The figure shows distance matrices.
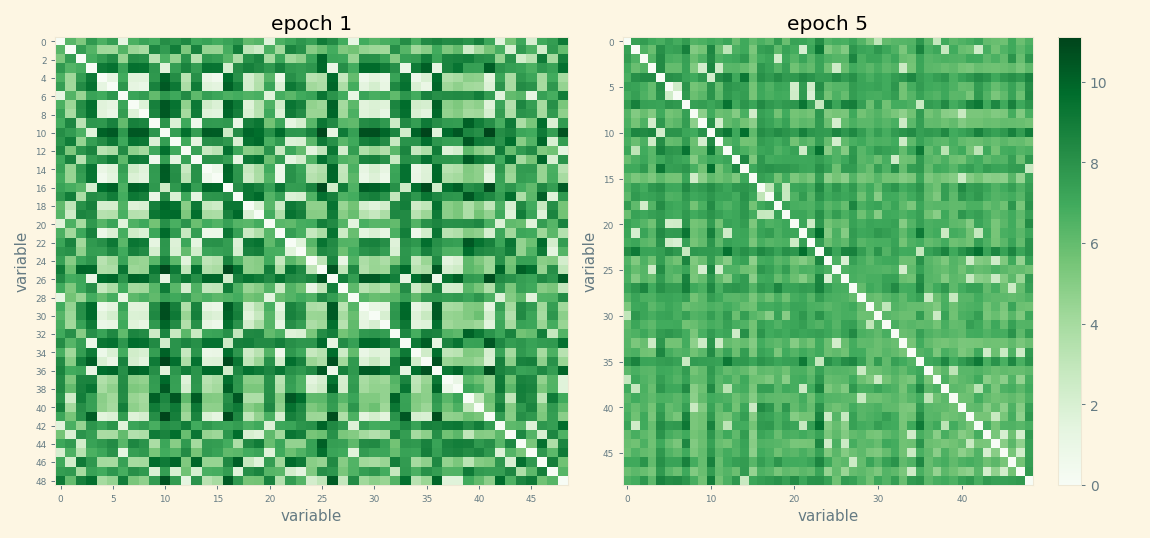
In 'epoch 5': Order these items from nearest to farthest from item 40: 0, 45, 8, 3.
8, 45, 3, 0
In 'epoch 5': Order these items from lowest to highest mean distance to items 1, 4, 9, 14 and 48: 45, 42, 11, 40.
11, 42, 40, 45
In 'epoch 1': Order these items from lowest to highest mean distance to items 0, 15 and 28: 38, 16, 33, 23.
38, 23, 16, 33
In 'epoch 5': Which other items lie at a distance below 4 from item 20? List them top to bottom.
5, 6, 22
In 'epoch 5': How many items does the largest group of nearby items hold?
5
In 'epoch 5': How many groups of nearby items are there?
16
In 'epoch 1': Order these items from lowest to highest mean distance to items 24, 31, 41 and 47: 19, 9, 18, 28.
18, 19, 9, 28
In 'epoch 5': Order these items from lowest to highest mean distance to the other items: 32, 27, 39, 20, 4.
39, 20, 32, 27, 4
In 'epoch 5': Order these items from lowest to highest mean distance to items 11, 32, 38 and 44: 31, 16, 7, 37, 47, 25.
25, 47, 37, 31, 16, 7
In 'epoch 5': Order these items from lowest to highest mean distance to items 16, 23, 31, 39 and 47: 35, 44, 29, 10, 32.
29, 35, 44, 32, 10
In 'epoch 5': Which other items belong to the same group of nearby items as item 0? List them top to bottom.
30, 37
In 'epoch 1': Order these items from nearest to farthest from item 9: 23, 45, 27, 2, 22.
22, 23, 2, 45, 27
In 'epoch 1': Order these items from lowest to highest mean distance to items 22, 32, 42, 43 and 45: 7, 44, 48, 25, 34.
44, 34, 7, 48, 25
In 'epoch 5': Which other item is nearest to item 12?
21
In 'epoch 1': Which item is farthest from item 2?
25
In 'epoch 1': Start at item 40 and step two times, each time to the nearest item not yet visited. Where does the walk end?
1
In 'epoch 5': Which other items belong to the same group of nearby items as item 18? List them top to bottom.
2
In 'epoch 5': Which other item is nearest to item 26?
24
